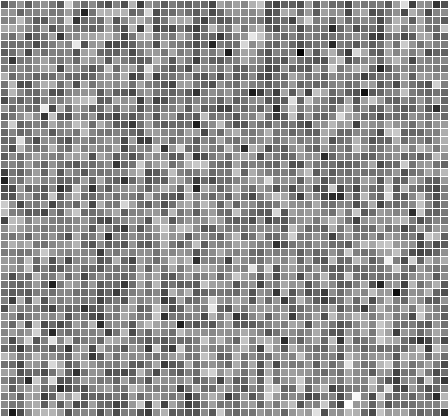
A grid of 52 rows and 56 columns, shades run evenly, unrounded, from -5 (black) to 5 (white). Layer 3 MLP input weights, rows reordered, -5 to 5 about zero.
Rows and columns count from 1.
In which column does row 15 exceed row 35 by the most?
43
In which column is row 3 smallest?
10
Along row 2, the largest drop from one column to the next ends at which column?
20
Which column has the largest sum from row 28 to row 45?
49
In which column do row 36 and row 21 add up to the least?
48
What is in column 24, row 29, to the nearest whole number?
2
